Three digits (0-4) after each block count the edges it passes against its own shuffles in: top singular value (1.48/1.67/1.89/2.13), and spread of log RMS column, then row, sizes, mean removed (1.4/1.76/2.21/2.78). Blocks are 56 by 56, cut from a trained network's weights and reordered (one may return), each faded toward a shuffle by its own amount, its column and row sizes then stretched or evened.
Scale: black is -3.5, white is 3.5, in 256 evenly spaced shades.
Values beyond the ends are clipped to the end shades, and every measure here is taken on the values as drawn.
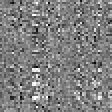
4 4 2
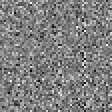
2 2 1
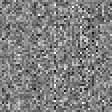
2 3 0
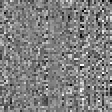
2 4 0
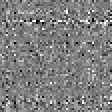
0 3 4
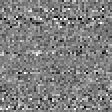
0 0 4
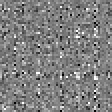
0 4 2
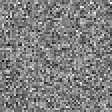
1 0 1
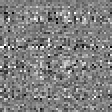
3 2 4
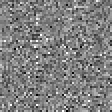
1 1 2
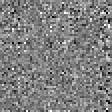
0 2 2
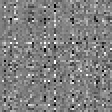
0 4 3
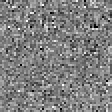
0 1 2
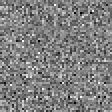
0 0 2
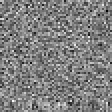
2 0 0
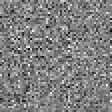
2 2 2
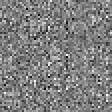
0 3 0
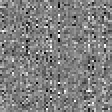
0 4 1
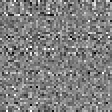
3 1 4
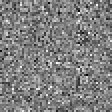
2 1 1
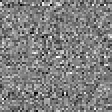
1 1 2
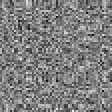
4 2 1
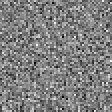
0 0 0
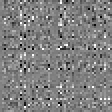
1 4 4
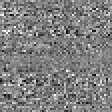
2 0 4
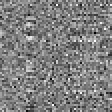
2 2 1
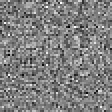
3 1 2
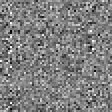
2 2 0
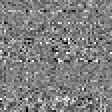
0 1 4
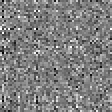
3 3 3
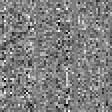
0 4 0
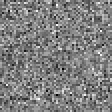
0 0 1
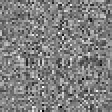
2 3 0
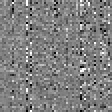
3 4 2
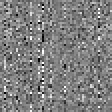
2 4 0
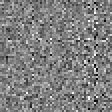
1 3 0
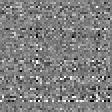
1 2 4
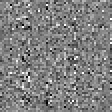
0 3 2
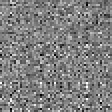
4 3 3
